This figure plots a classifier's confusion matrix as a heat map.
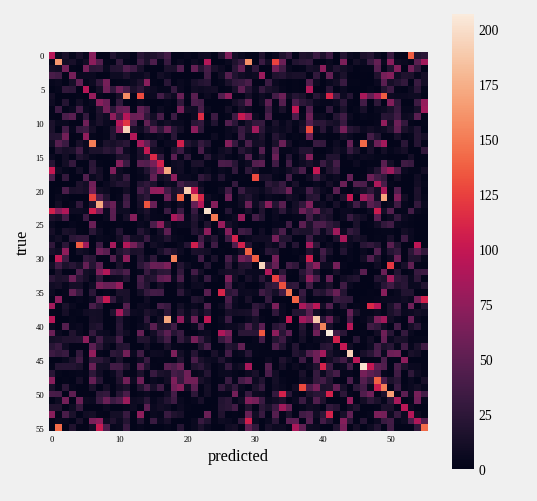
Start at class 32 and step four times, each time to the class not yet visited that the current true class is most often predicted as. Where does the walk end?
1
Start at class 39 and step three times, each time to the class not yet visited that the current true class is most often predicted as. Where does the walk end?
53
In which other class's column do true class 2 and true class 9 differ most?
22
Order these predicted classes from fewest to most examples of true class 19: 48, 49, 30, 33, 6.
30, 33, 49, 6, 48
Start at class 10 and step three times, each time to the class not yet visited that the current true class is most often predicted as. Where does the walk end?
44
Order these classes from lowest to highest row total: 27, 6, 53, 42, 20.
27, 42, 53, 20, 6
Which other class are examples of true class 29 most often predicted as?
2
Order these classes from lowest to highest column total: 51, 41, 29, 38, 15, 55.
55, 15, 51, 41, 29, 38
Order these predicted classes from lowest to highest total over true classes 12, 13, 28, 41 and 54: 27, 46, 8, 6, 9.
8, 27, 9, 46, 6
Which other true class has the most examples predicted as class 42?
26
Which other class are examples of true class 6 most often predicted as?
11
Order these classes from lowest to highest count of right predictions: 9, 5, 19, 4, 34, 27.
19, 4, 9, 5, 27, 34
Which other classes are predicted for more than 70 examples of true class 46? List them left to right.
29, 40, 47
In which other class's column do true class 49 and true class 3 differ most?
37
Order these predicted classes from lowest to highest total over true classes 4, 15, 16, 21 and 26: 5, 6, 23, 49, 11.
5, 11, 23, 6, 49
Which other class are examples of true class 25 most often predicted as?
16
